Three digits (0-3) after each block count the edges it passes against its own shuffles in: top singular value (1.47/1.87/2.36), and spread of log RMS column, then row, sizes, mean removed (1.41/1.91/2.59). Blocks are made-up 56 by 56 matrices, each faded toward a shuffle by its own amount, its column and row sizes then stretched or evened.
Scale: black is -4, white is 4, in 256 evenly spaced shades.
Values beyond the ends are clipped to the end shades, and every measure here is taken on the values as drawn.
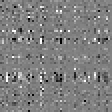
2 3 3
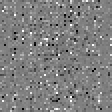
0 2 2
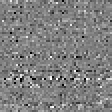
1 1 3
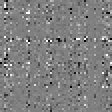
0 3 2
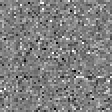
1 0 1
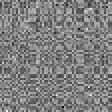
3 0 1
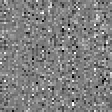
0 3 0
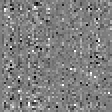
1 3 0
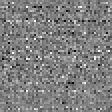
0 1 3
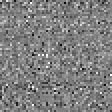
0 0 2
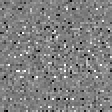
0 0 2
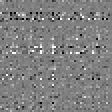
1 2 3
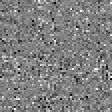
0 1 2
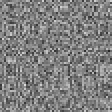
2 0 1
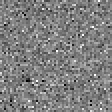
0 0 1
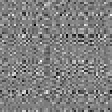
3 1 3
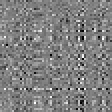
3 2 3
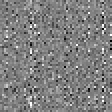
2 3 0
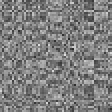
3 1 0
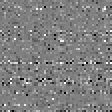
2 0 3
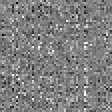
2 3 0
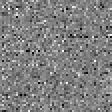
0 1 2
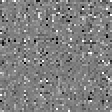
0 2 1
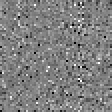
1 2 0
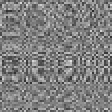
3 1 3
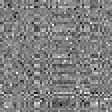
3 0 2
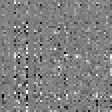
1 3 2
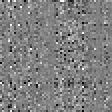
1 3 1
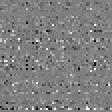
1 1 3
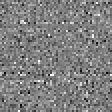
1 1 2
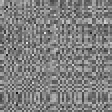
3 1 0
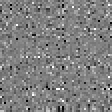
2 2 1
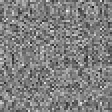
2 1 0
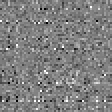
2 1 2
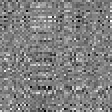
3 0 3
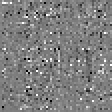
0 2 2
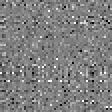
2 0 2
